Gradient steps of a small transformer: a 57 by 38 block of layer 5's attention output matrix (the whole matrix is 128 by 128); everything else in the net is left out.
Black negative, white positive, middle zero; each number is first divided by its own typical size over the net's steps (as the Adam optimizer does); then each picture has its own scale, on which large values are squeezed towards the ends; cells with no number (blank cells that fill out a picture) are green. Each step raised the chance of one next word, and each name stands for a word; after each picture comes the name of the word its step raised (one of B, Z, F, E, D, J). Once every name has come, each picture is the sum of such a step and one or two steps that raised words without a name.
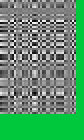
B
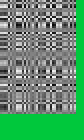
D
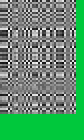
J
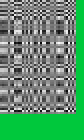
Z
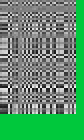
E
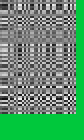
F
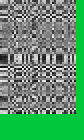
Z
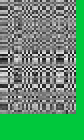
E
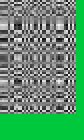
D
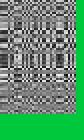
J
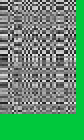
B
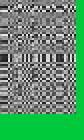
B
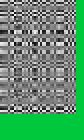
Z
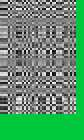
F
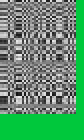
B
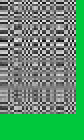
B
